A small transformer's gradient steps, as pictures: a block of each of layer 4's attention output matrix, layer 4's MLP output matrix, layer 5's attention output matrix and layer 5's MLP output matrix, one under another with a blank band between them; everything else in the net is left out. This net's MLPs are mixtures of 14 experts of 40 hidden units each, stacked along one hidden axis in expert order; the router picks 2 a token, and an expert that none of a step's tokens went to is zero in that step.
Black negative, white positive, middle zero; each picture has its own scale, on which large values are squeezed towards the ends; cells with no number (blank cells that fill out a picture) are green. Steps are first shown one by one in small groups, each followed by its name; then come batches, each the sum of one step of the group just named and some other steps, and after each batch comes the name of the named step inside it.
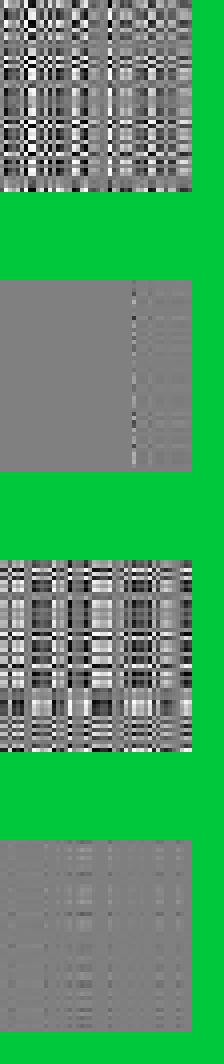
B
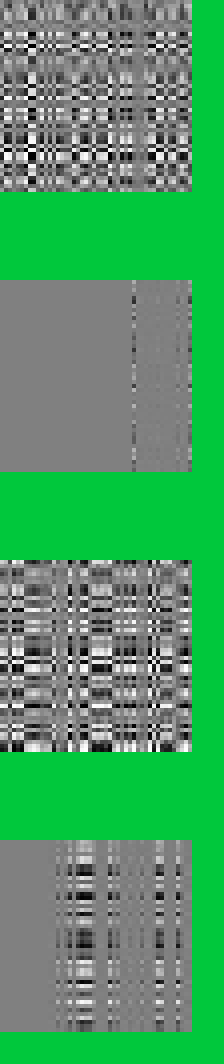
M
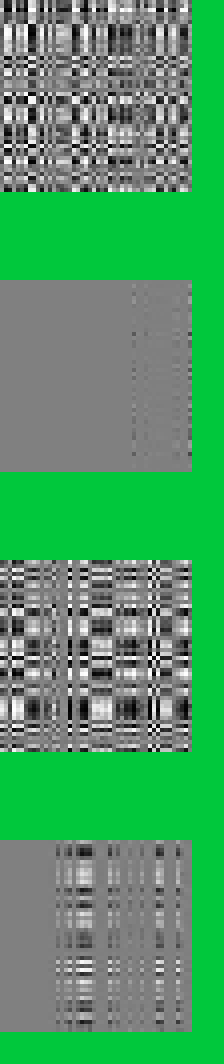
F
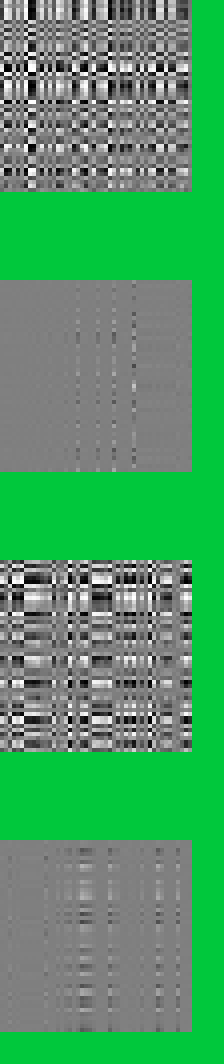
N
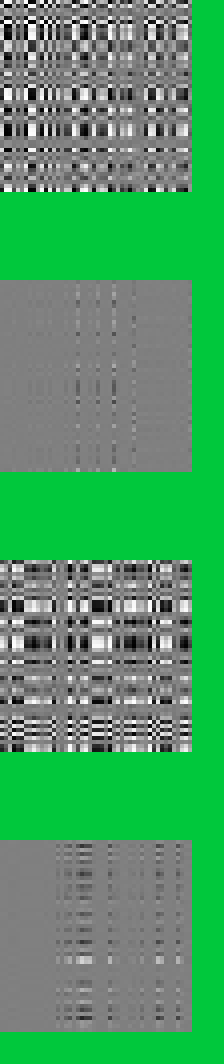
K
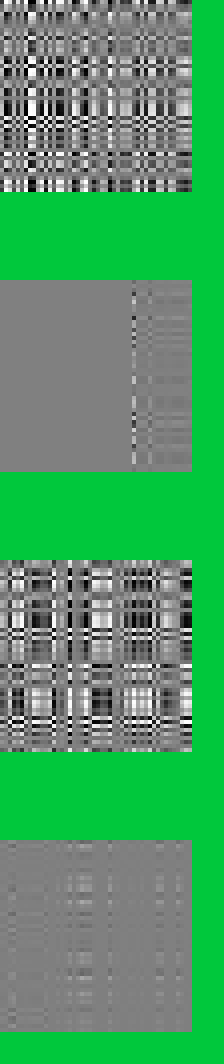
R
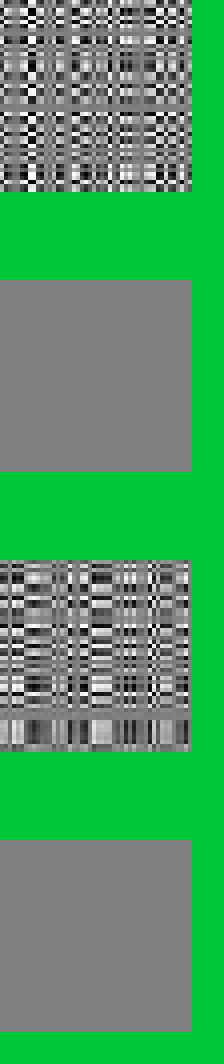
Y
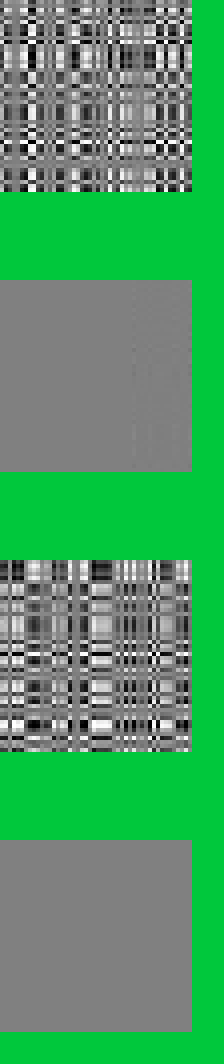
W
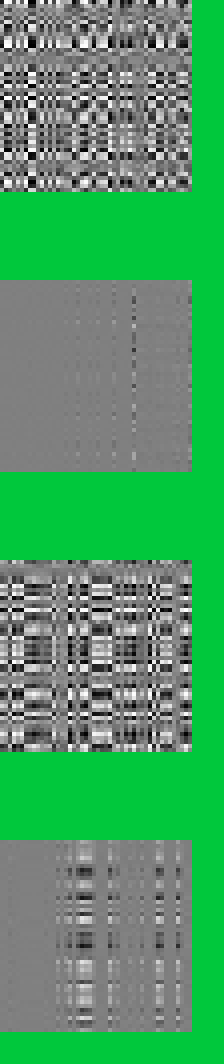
M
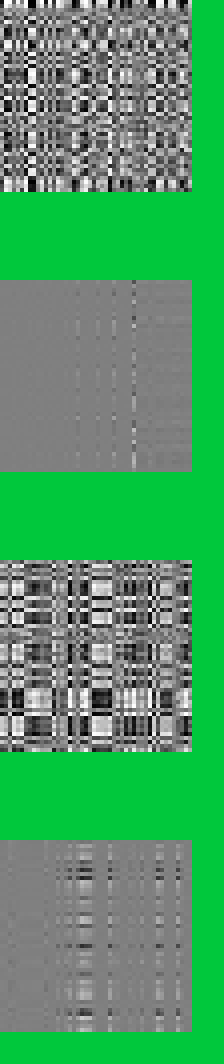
B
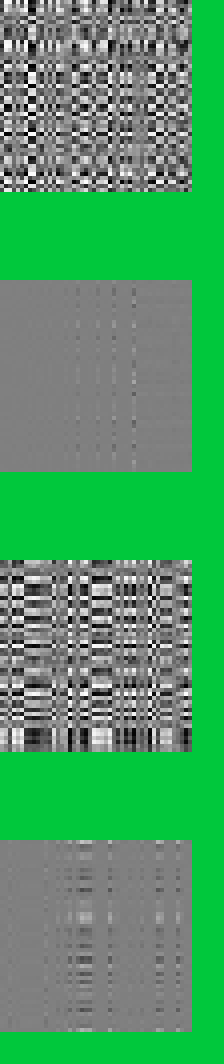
Y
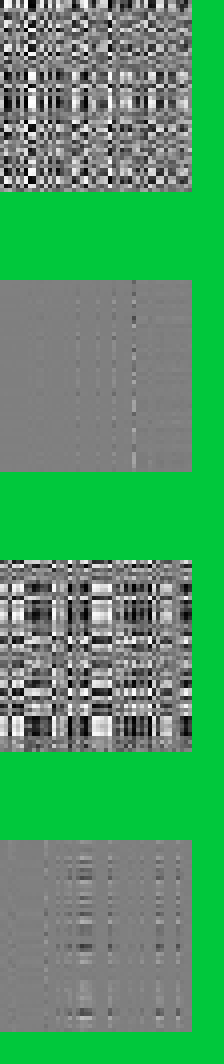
B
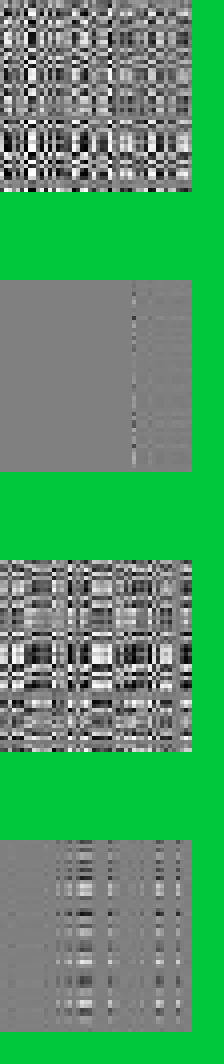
B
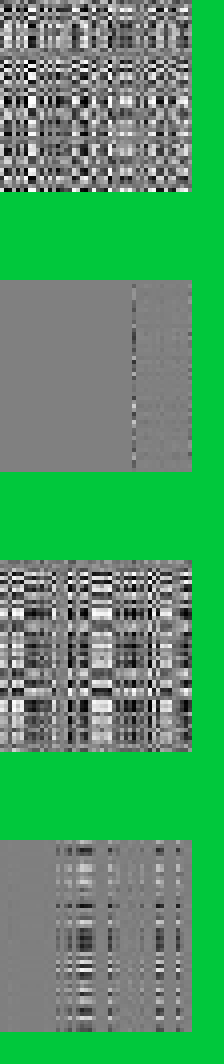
F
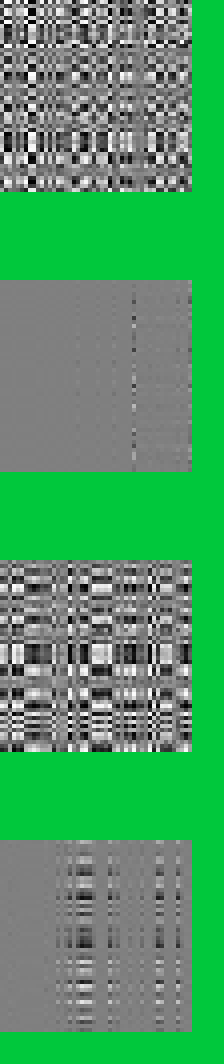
M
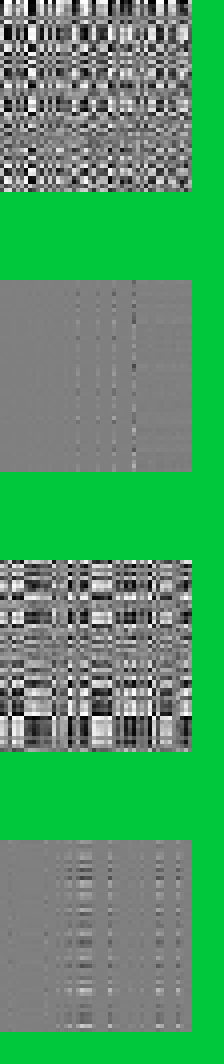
N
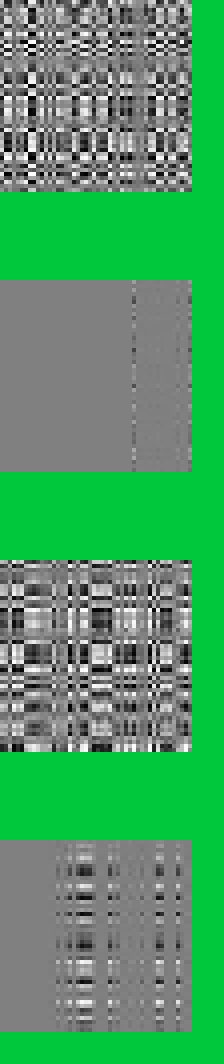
M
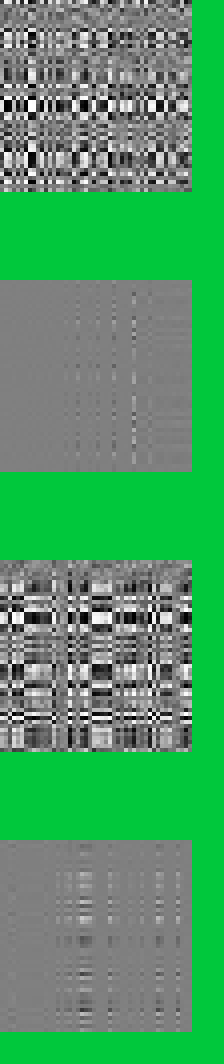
R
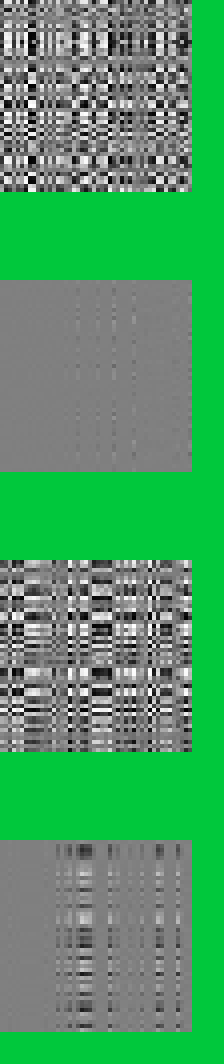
F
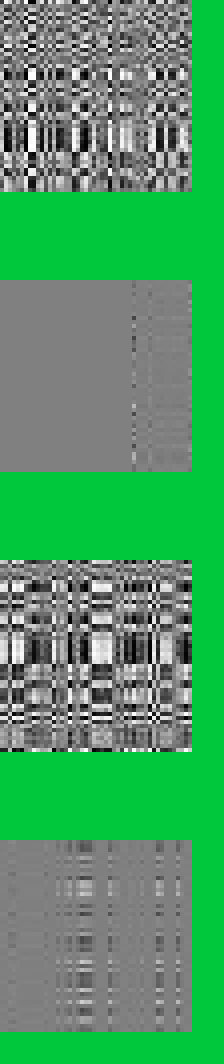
B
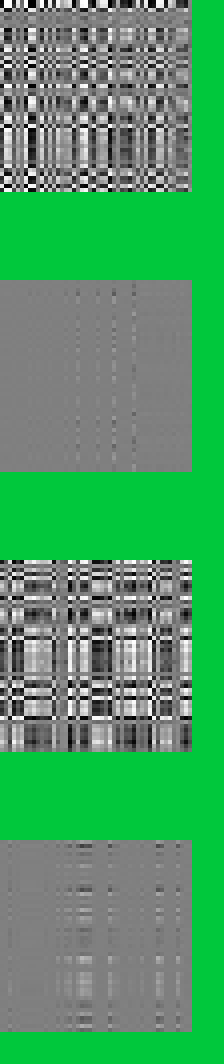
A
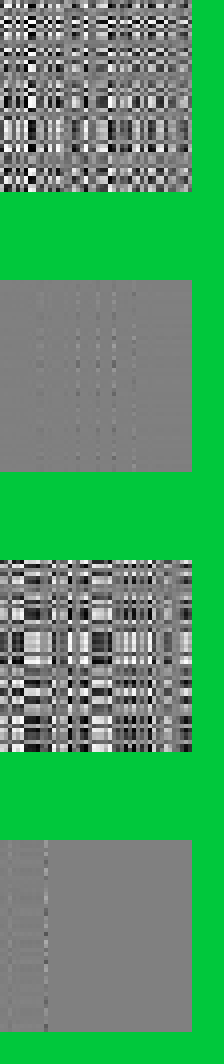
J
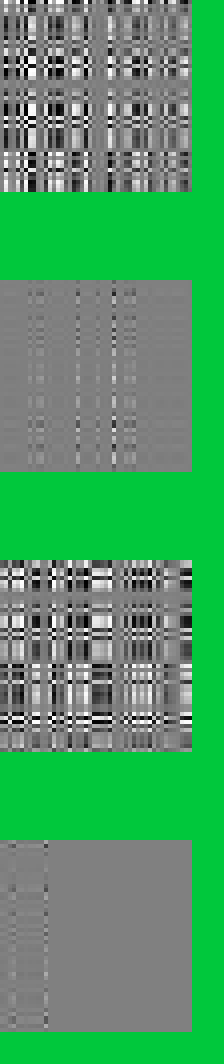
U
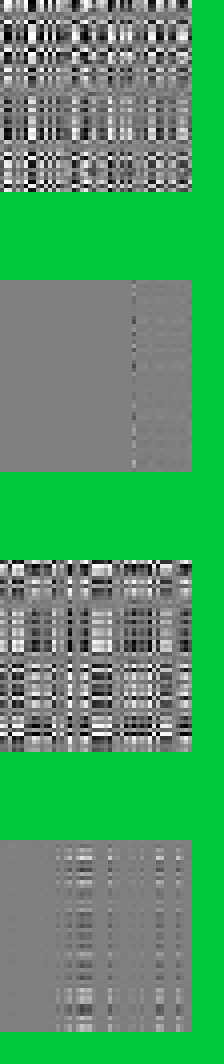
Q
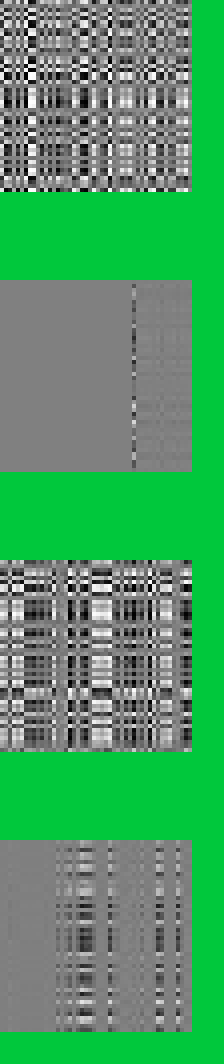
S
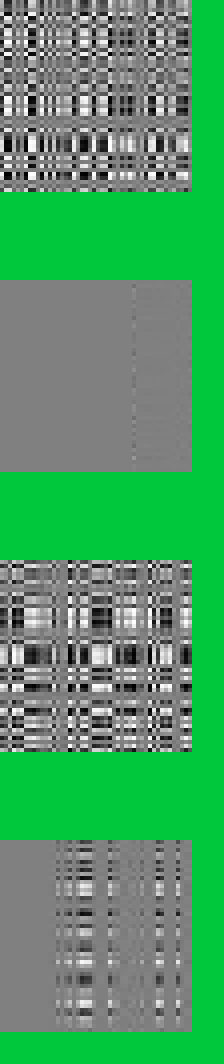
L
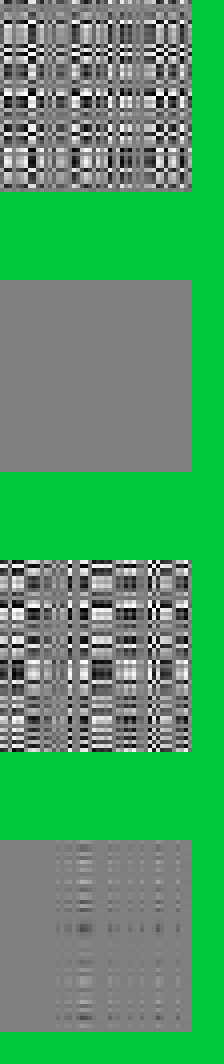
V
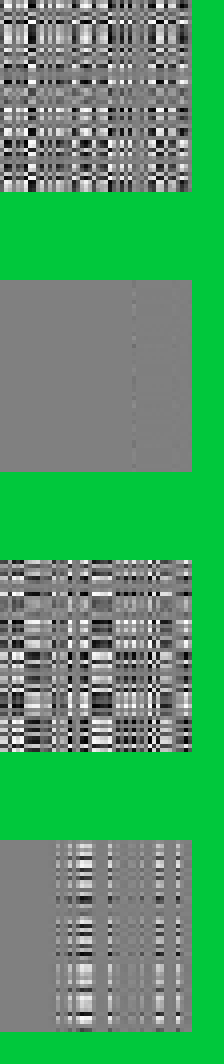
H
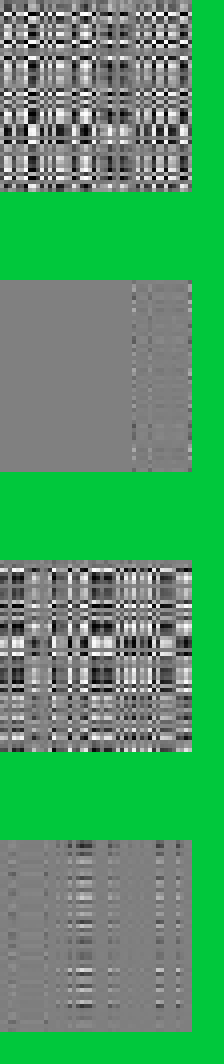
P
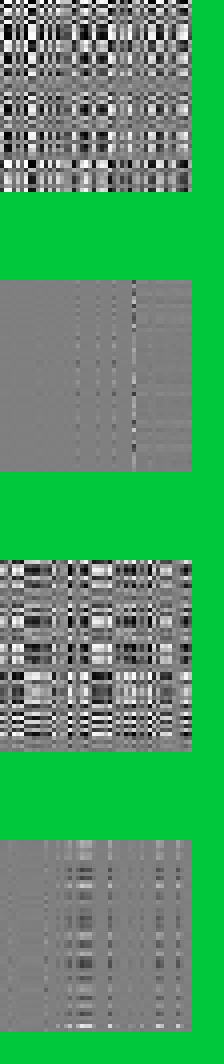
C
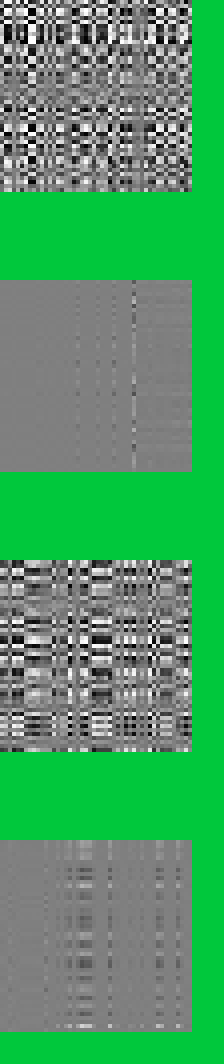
C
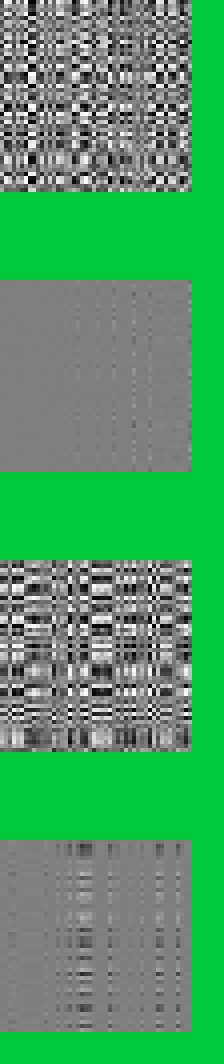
P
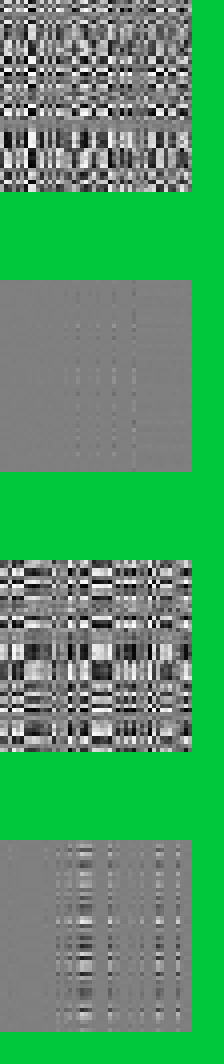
L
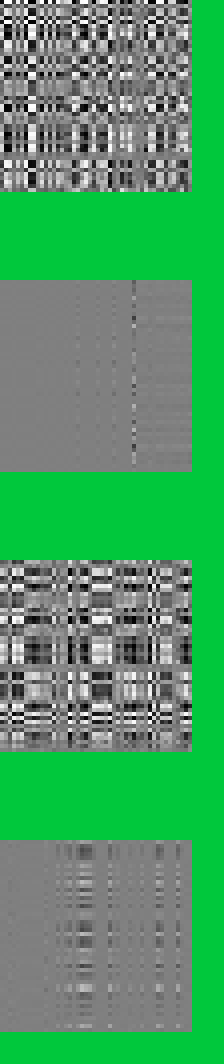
C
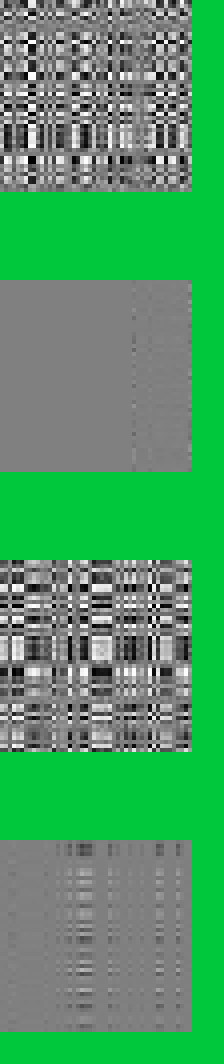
P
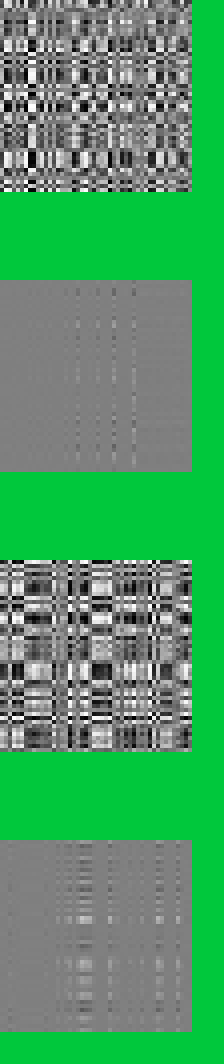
A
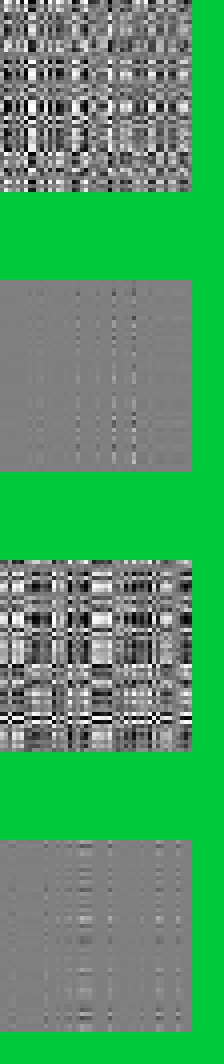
U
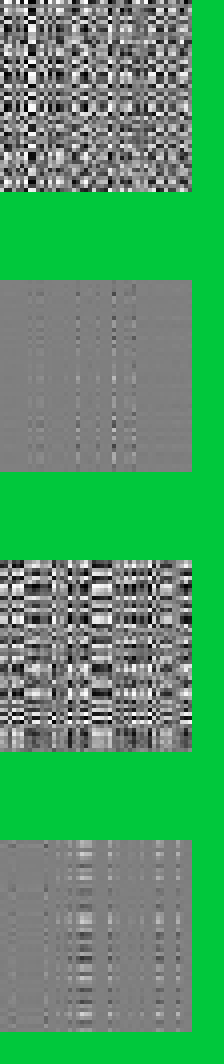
U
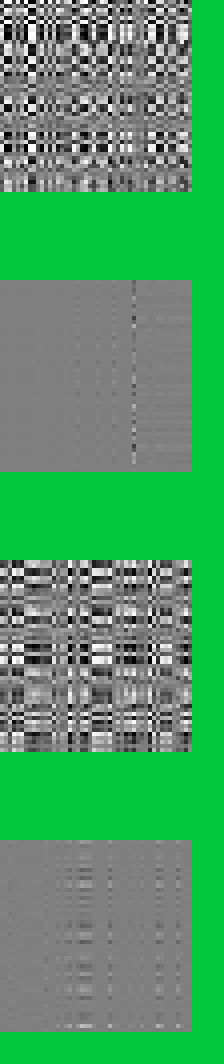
C
